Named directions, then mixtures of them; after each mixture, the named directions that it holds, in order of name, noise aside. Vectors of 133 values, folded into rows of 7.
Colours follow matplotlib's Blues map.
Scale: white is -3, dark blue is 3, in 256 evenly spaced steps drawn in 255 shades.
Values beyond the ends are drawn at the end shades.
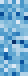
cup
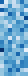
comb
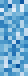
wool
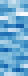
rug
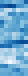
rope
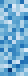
comb, wool.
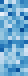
comb, rope.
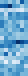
cup, rope, wool.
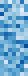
cup, rug, wool.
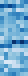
cup, rope.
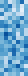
rug, wool.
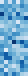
cup.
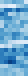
rope.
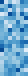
comb, rope.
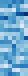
rug, wool.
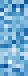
rope, wool.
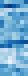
rope.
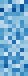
wool.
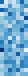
comb.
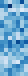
comb, rope, wool.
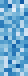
wool.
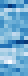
rope.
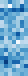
rope, wool.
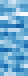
rug.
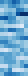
rug.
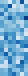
comb, cup, wool.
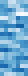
rug.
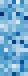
cup.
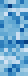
comb, rope, wool.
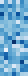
cup.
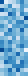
comb.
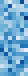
comb, cup, wool.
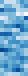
comb, rug.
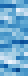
rope, rug.
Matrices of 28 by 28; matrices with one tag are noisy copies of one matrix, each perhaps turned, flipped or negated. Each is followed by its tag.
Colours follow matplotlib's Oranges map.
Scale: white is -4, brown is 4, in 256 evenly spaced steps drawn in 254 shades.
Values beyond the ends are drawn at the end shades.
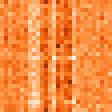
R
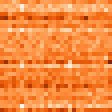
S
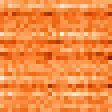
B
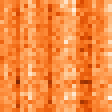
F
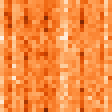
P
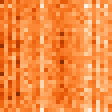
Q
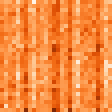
B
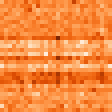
R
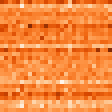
S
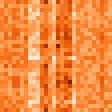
R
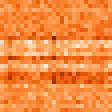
R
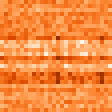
R
